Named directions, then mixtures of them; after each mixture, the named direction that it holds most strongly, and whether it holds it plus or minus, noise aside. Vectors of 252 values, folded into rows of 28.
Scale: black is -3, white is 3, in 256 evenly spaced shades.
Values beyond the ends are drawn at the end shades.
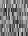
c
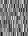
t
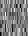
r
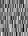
t, minus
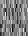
r, plus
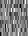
r, plus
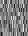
t, plus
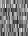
c, plus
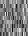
r, plus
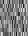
t, minus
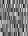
t, minus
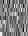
t, minus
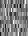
c, minus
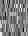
r, minus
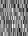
t, plus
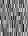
t, minus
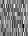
t, minus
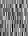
r, plus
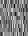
t, plus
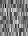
c, minus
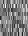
c, plus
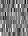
r, minus
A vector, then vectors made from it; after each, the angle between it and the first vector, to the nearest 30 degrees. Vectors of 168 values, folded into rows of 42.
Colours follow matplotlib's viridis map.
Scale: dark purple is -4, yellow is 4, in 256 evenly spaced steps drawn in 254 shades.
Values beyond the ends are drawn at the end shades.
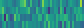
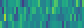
120 degrees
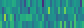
150 degrees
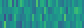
60 degrees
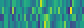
90 degrees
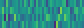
60 degrees
